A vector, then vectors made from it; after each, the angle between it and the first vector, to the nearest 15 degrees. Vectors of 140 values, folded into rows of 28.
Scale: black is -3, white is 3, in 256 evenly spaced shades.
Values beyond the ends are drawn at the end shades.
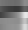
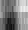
90 degrees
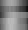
75 degrees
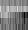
150 degrees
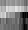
165 degrees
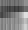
15 degrees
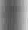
60 degrees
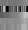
45 degrees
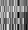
120 degrees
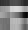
120 degrees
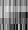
135 degrees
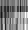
45 degrees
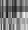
45 degrees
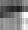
15 degrees
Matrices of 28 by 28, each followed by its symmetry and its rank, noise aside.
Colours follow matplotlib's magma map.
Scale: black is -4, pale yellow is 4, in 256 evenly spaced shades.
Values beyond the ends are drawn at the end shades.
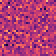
no symmetry, rank six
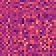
no symmetry, rank seven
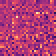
no symmetry, rank seven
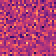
antisymmetric, rank six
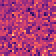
no symmetry, rank seven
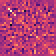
symmetric, rank six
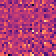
no symmetry, rank five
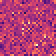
symmetric, rank six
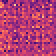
antisymmetric, rank six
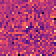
symmetric, rank six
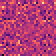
no symmetry, rank six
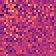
no symmetry, rank seven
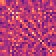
symmetric, rank five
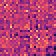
symmetric, rank five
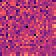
symmetric, rank six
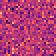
no symmetry, rank five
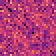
symmetric, rank seven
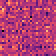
no symmetry, rank five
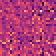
antisymmetric, rank six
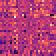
no symmetry, rank five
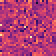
no symmetry, rank six
